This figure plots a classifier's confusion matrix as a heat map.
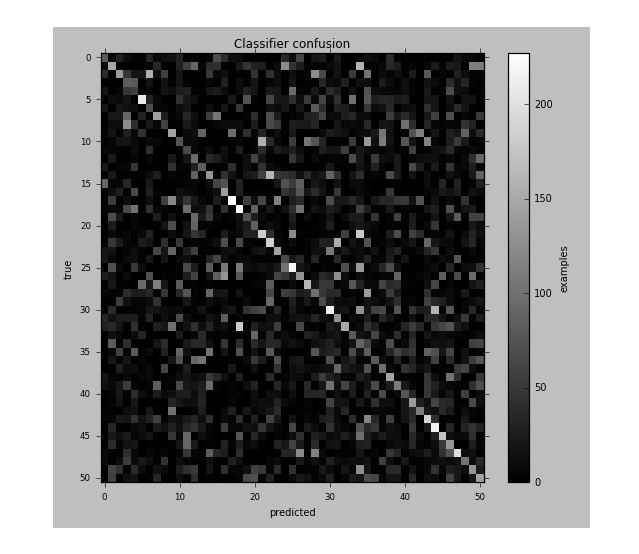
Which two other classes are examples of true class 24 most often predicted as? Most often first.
47, 15
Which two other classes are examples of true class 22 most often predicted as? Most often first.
31, 43
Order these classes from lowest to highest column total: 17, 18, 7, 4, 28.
17, 7, 4, 28, 18
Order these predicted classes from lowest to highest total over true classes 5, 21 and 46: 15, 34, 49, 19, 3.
15, 3, 49, 19, 34
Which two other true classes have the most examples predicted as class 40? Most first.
8, 10
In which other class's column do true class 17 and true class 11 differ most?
9
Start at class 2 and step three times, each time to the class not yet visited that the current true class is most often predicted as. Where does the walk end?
35
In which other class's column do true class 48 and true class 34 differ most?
1
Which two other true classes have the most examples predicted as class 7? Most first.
27, 39
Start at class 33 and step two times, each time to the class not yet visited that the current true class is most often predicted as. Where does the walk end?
12
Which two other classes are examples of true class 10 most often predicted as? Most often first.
21, 35
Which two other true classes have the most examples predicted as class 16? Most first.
26, 25
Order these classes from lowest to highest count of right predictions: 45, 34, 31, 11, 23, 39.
11, 34, 39, 31, 23, 45
